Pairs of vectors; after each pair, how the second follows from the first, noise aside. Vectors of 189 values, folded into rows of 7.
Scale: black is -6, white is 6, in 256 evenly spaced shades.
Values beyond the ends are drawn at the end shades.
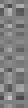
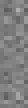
reversed, shrunk.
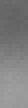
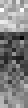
wrapped around, scaled up.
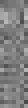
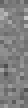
partly zeroed.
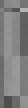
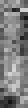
scaled up.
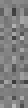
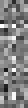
reversed, negated, scaled up.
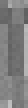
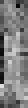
reversed, negated, scaled up.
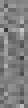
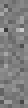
partly zeroed.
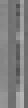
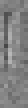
reversed, negated, partly zeroed.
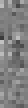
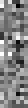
scaled up.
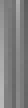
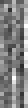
wrapped around, scaled up.
